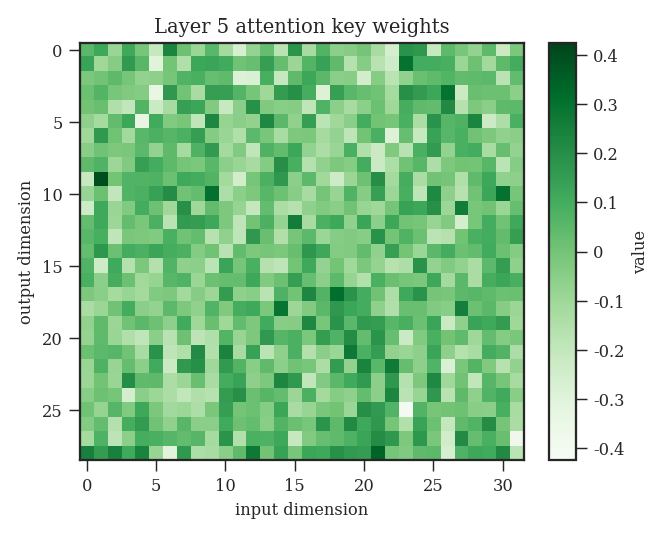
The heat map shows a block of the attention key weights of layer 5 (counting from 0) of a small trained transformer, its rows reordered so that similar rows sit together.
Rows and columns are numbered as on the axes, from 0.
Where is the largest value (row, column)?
9, 1
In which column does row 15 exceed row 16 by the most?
24
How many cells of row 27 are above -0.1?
25
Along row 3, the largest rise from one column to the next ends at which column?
6
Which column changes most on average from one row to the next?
16
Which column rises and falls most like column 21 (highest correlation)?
12
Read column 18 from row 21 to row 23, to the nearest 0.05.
-0.1 0.15 0.05
